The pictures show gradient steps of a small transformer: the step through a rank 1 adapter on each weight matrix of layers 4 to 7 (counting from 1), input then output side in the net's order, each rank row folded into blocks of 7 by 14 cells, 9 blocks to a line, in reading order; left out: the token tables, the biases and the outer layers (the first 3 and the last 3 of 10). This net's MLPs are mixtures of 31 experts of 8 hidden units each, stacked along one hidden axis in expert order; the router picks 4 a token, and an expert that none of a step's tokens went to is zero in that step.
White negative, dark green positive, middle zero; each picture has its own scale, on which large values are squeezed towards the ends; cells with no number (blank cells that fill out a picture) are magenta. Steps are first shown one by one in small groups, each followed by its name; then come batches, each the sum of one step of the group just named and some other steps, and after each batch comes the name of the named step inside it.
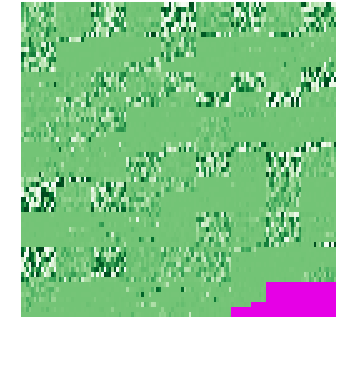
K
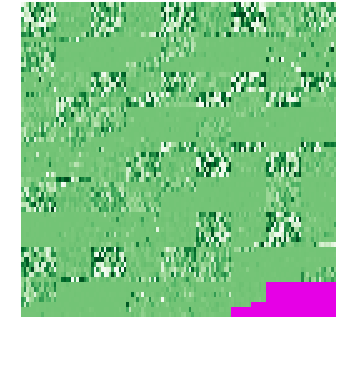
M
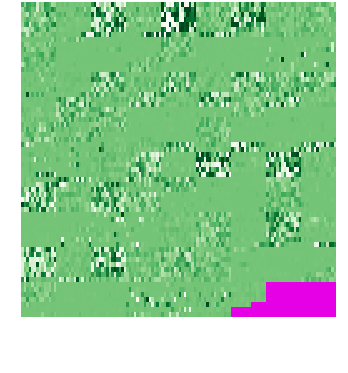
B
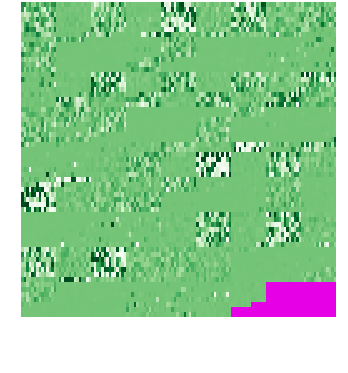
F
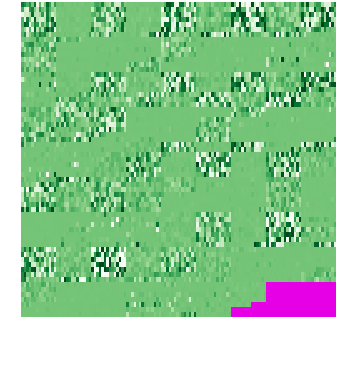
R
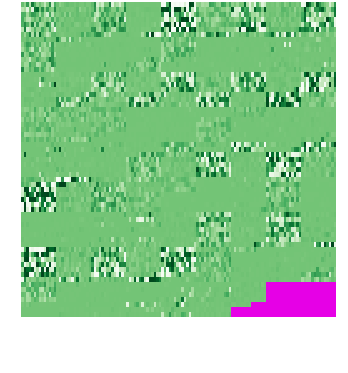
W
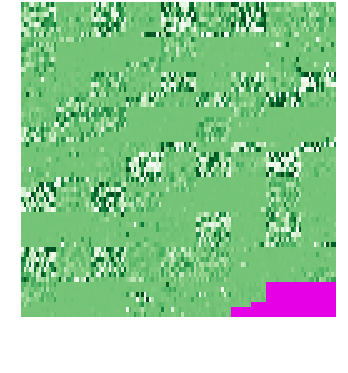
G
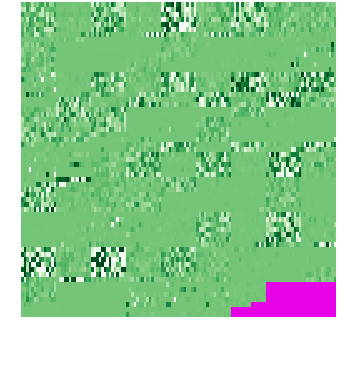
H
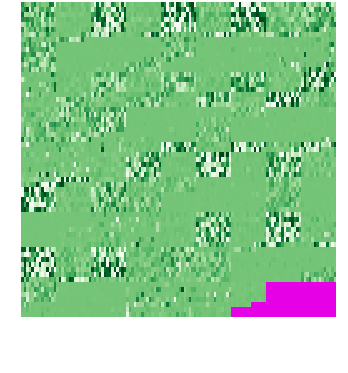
K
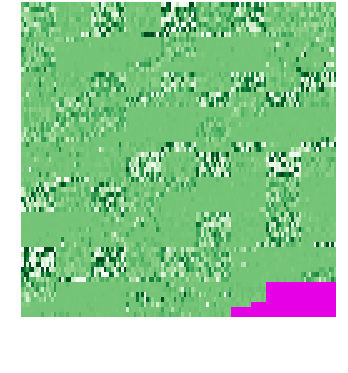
G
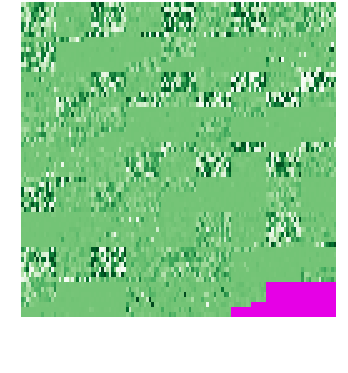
M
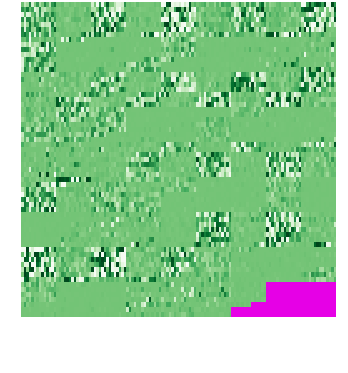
H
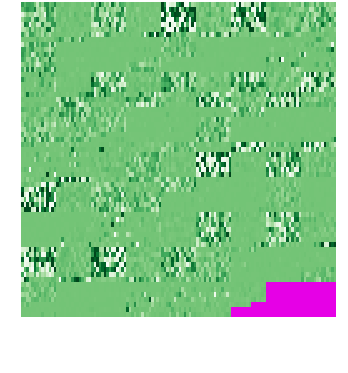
F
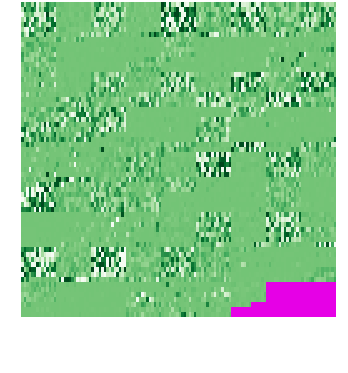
R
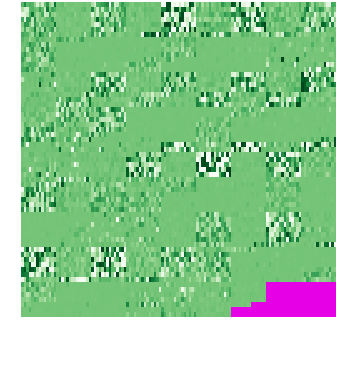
R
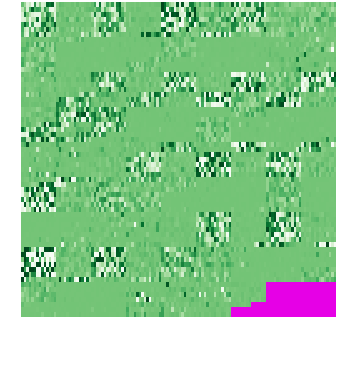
G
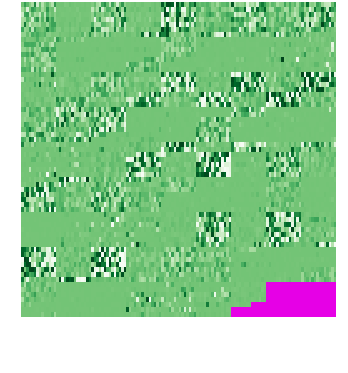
R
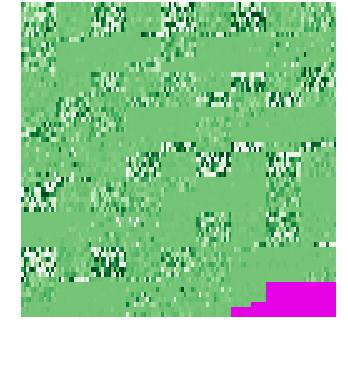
K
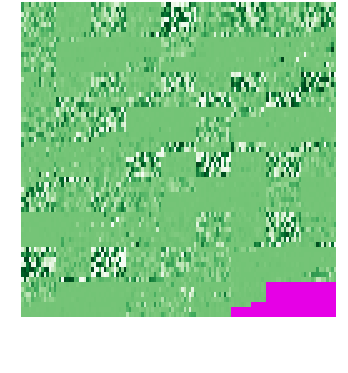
R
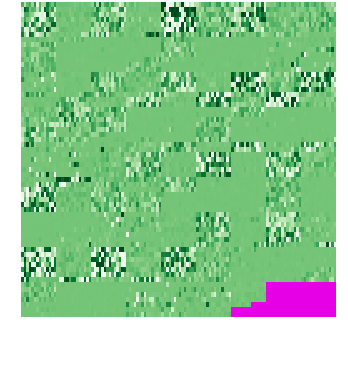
H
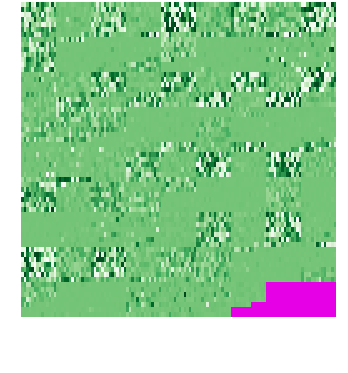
M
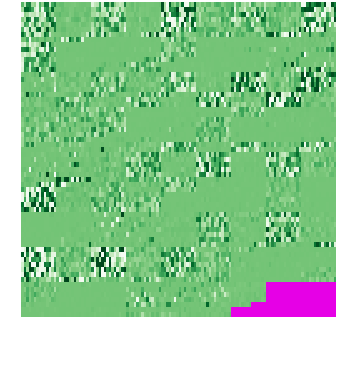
H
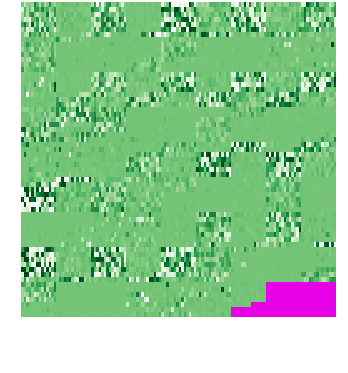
W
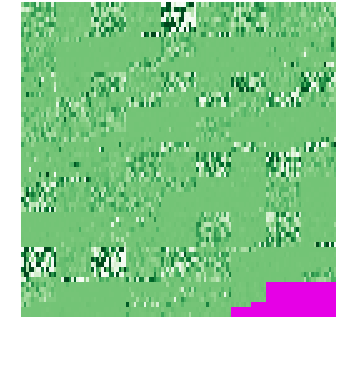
H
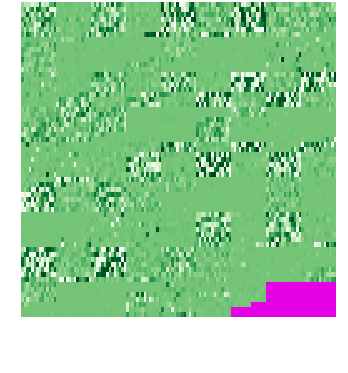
G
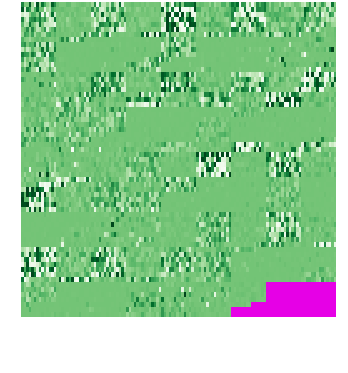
F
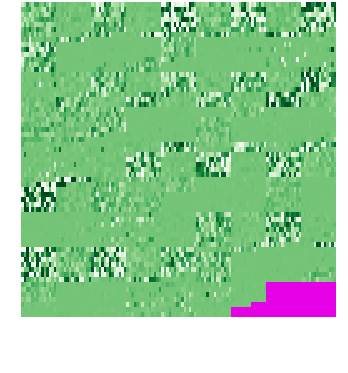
W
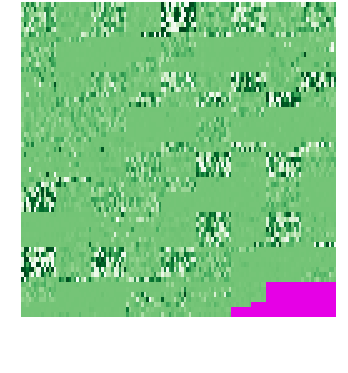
W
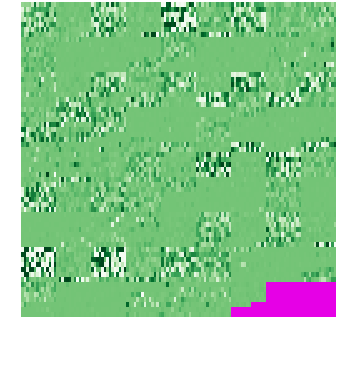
H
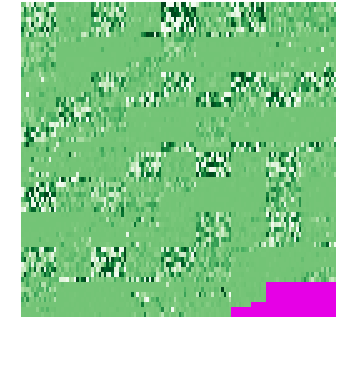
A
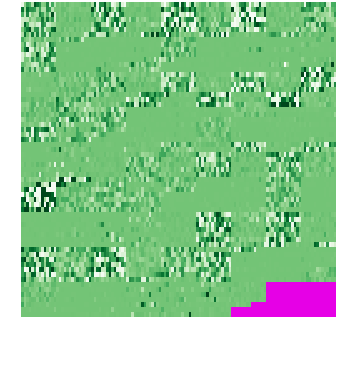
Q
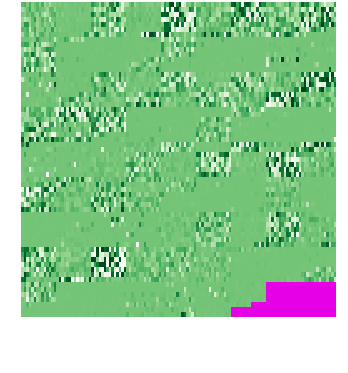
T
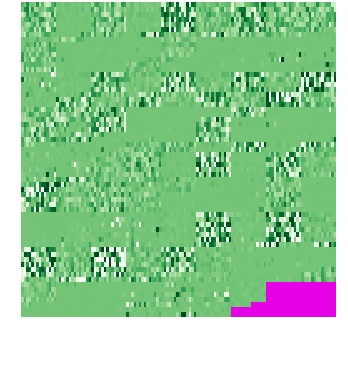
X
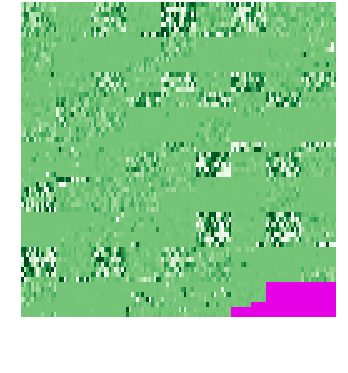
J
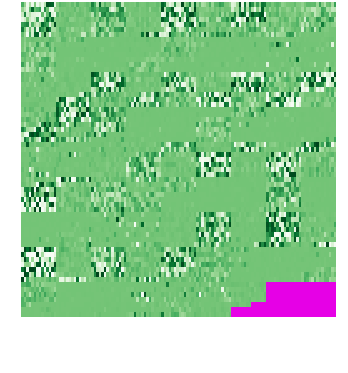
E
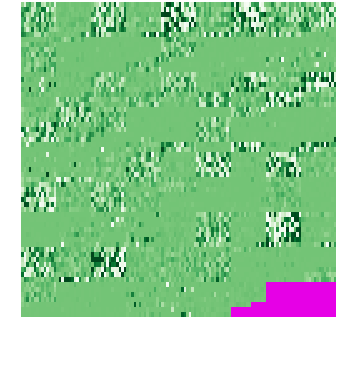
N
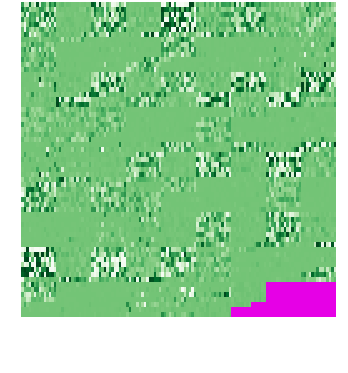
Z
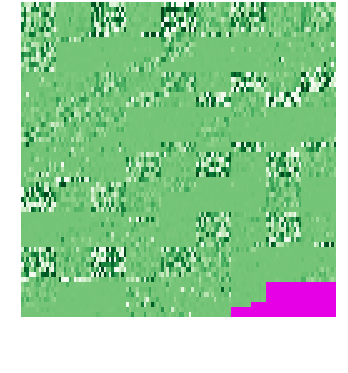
A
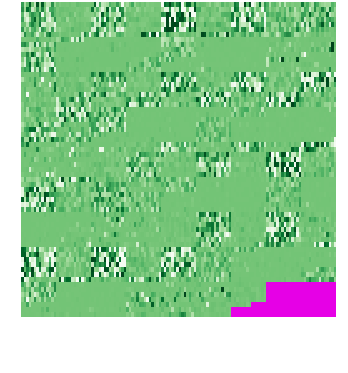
T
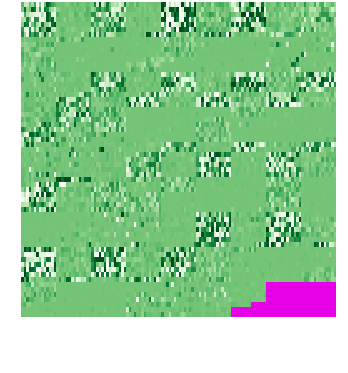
E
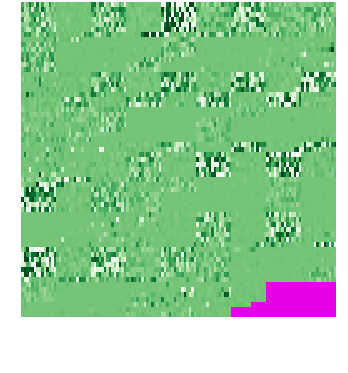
Z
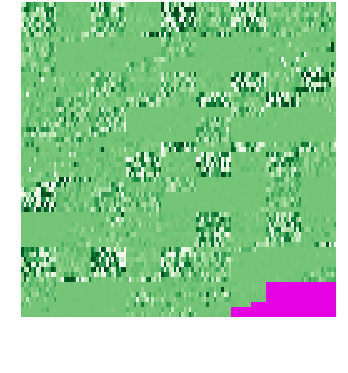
Q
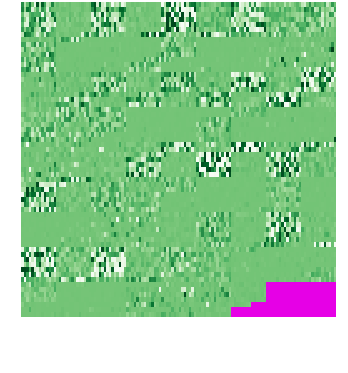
Z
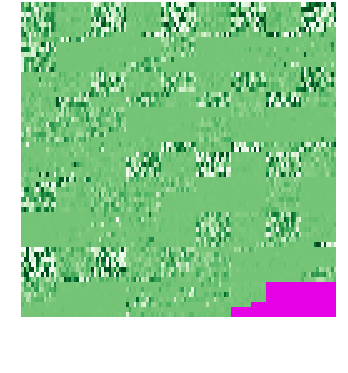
Z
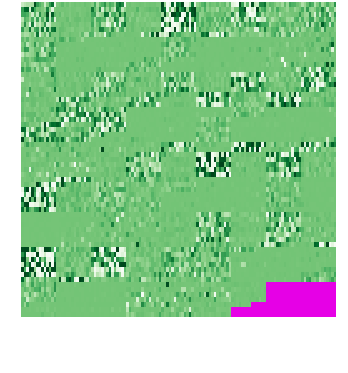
Q
